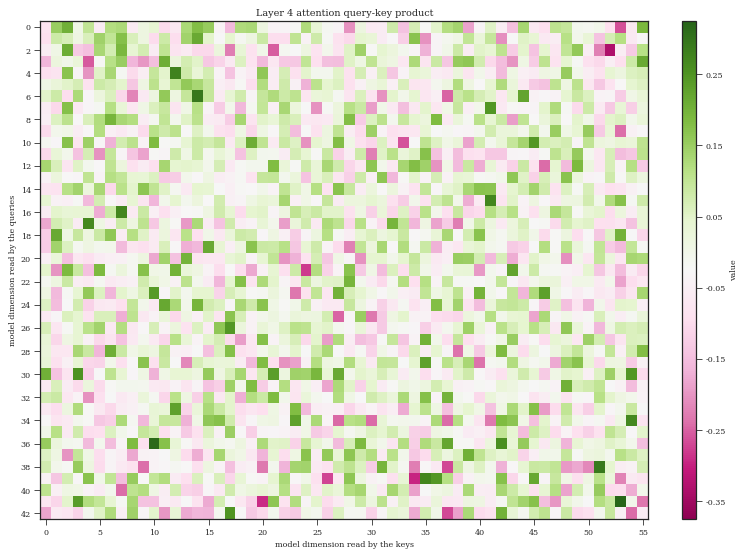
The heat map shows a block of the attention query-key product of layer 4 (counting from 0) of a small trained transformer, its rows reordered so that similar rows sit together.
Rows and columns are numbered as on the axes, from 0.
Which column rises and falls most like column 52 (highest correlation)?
21
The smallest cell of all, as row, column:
2, 52
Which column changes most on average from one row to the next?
53
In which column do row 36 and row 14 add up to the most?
10
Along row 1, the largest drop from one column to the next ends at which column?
35
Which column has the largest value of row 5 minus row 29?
13
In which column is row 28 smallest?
38
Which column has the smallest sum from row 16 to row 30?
30
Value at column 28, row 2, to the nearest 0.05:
0.05
